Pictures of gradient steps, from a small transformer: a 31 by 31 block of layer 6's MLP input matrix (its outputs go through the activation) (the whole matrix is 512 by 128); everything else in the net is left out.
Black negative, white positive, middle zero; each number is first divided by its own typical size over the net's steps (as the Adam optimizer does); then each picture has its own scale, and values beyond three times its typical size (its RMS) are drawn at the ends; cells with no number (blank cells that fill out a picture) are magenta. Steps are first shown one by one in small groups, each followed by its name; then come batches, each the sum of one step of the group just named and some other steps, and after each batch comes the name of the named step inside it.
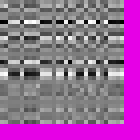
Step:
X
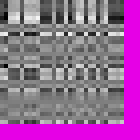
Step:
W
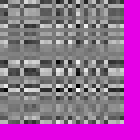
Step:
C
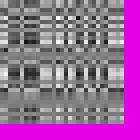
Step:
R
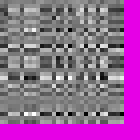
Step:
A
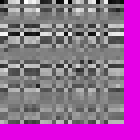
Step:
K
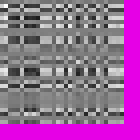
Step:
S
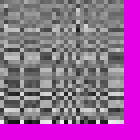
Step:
C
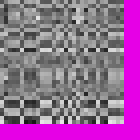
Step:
W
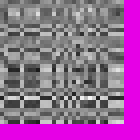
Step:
W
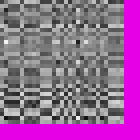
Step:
C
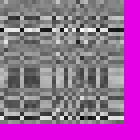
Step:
R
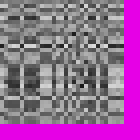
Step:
S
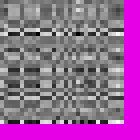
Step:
K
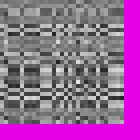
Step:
C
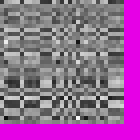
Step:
C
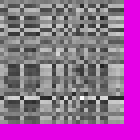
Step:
K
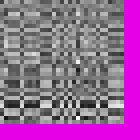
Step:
C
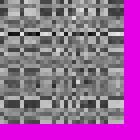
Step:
K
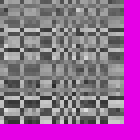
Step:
K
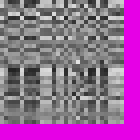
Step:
X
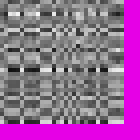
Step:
W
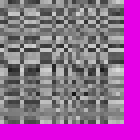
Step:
X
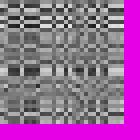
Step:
S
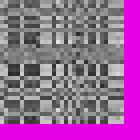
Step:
R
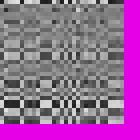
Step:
K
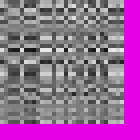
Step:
X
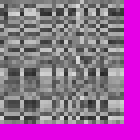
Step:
W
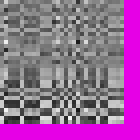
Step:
R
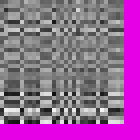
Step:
K
